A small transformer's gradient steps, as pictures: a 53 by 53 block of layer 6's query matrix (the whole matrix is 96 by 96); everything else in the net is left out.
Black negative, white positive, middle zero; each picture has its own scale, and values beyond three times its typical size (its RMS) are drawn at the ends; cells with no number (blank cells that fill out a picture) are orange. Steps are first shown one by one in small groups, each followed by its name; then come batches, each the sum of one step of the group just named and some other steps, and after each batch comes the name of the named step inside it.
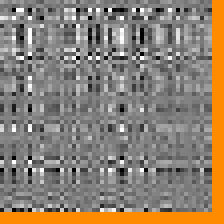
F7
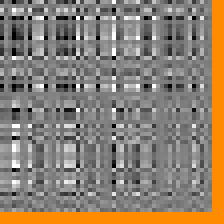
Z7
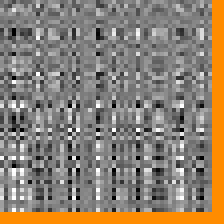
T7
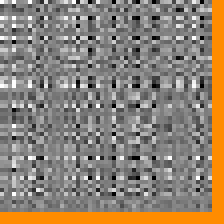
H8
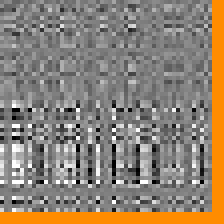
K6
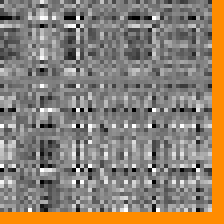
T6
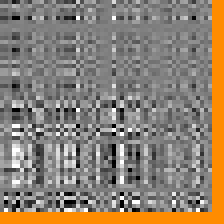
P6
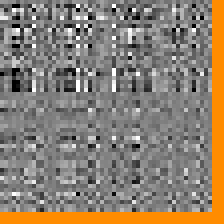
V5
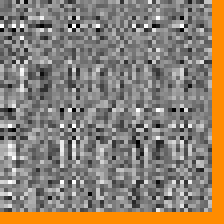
T7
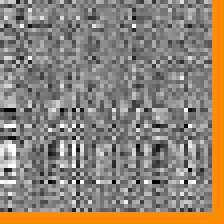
K6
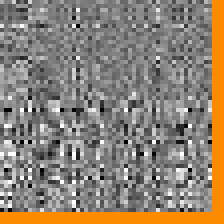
H8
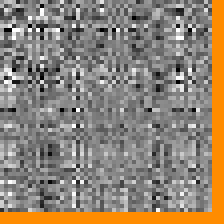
T6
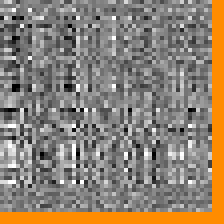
Z7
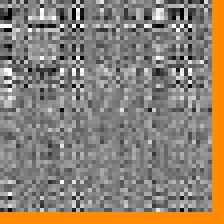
T6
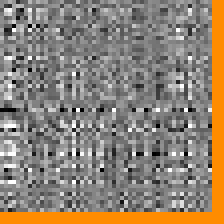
P6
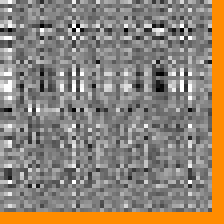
H8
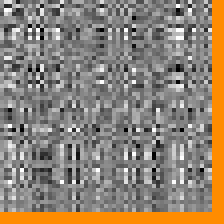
T7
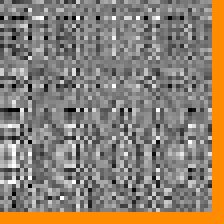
Z7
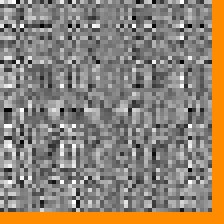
H8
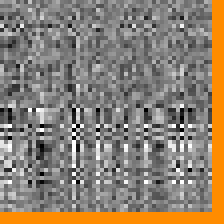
T7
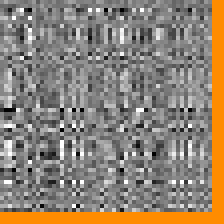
F7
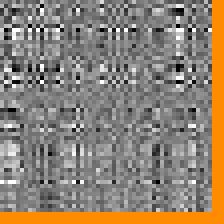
K6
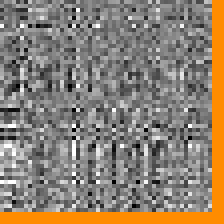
K6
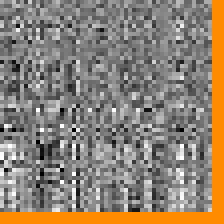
T7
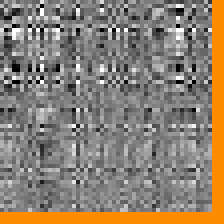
T6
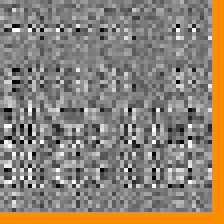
V5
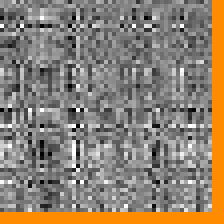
T6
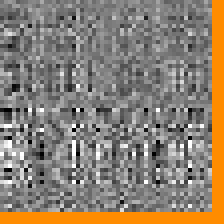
P6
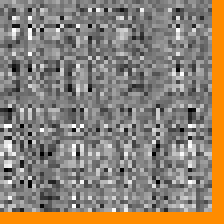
F7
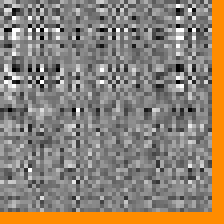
H8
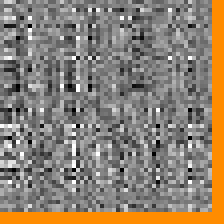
F7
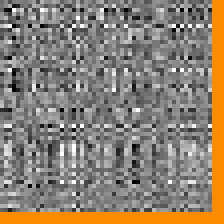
V5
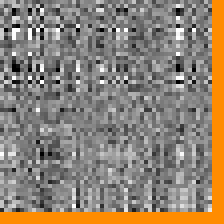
F7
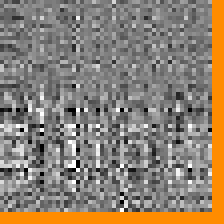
P6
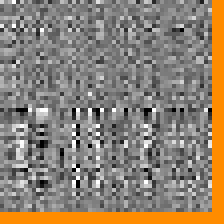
H8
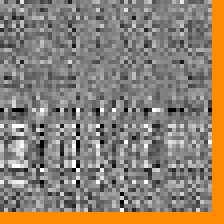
P6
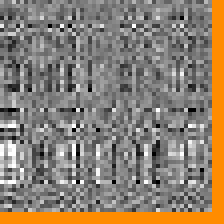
K6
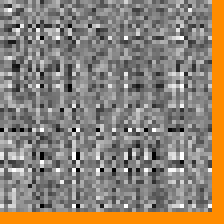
T7
